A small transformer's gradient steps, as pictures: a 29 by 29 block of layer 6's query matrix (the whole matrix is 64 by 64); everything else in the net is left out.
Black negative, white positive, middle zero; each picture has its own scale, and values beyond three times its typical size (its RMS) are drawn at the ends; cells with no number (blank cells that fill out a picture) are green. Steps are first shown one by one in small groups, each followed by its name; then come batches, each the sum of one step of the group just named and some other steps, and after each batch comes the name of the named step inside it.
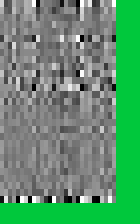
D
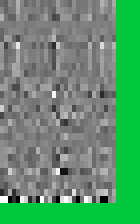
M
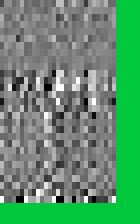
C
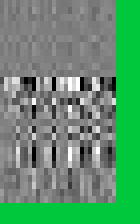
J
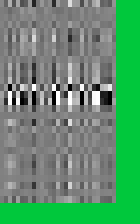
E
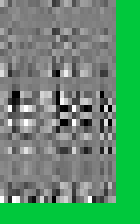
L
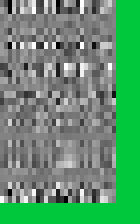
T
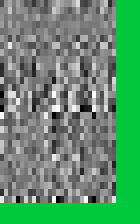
C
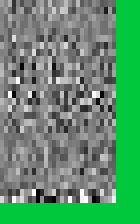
L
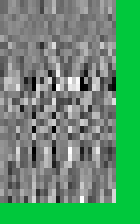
J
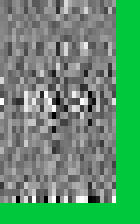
L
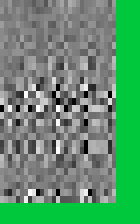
L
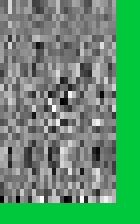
E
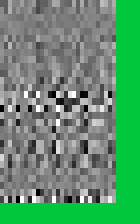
D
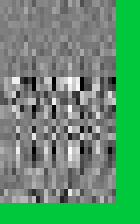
J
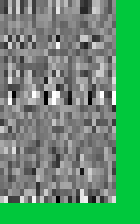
M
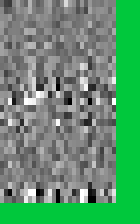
T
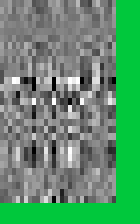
J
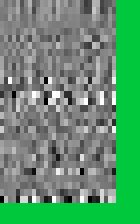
D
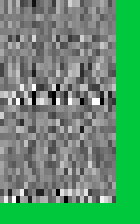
E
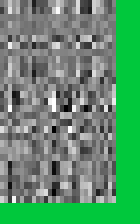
L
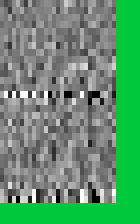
T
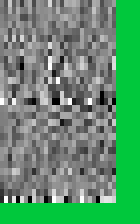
L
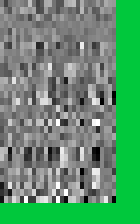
T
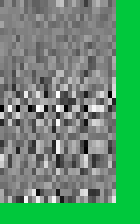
C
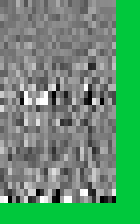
M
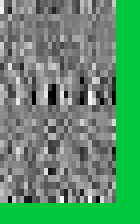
D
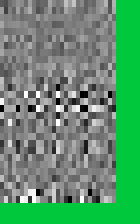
T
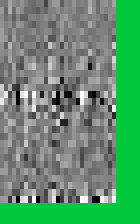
L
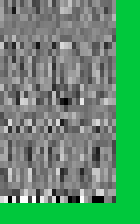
M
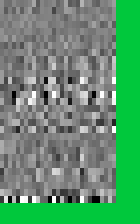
D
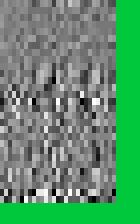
C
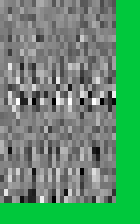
E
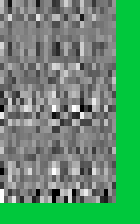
L
